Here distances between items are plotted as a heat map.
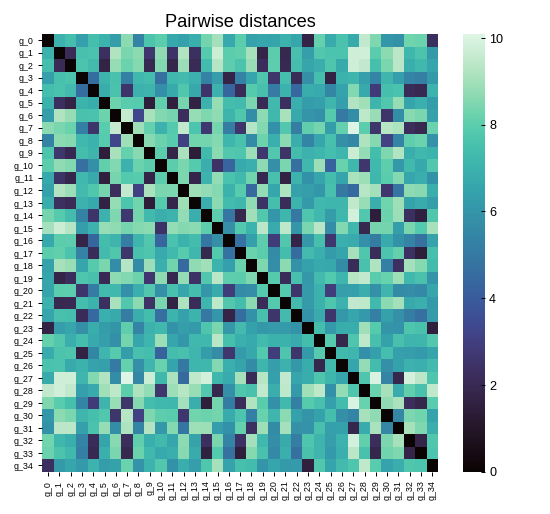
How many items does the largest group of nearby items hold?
8
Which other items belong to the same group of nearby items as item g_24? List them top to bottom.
g_26
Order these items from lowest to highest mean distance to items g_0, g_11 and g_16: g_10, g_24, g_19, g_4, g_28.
g_19, g_4, g_10, g_24, g_28
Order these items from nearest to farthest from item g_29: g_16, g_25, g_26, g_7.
g_7, g_16, g_25, g_26
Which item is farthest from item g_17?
g_27
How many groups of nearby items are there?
8
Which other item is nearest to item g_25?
g_3
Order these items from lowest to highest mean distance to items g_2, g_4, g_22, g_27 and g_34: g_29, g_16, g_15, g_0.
g_16, g_0, g_29, g_15
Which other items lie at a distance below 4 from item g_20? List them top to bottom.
g_3, g_16, g_22, g_25
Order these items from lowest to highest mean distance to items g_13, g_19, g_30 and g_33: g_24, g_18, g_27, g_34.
g_34, g_24, g_18, g_27
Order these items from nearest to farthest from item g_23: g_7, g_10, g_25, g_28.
g_25, g_10, g_7, g_28
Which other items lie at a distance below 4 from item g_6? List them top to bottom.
g_8, g_12, g_30
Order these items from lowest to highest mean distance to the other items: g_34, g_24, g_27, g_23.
g_23, g_34, g_24, g_27
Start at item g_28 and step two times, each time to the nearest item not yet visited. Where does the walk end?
g_10
